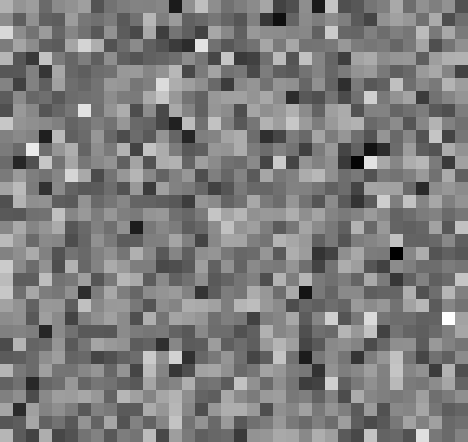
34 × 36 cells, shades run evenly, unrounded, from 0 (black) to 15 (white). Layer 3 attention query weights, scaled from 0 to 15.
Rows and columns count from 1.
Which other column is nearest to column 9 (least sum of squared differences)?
32
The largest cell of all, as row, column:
25, 35
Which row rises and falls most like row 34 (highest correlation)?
3
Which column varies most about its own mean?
29
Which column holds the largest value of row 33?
14
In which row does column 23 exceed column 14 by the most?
10
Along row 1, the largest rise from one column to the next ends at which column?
26
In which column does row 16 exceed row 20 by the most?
31
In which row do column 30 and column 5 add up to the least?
21
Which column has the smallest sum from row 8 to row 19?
28
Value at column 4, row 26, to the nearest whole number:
2
